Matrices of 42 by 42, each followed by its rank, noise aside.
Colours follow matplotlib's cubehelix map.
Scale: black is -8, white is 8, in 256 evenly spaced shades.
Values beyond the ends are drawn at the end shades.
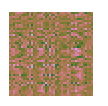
four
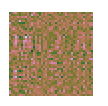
six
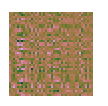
four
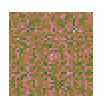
eight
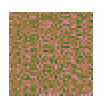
eight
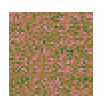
eight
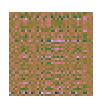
three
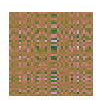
two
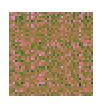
four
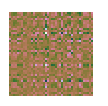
three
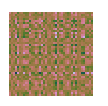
two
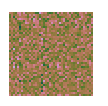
eight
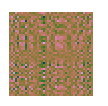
three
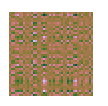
two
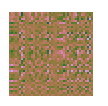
three
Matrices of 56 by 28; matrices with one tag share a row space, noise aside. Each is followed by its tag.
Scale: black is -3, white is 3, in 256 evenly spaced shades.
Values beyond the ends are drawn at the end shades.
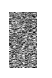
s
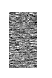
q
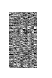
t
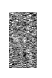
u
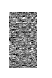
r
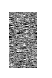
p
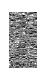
q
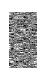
p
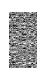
r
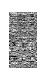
r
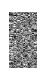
t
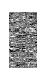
q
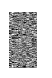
u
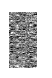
q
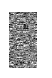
p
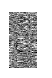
p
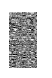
r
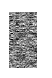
q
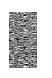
p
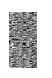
u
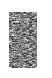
u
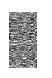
r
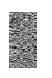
t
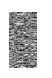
p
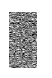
s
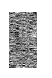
q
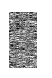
q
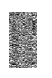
s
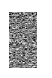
s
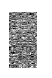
r
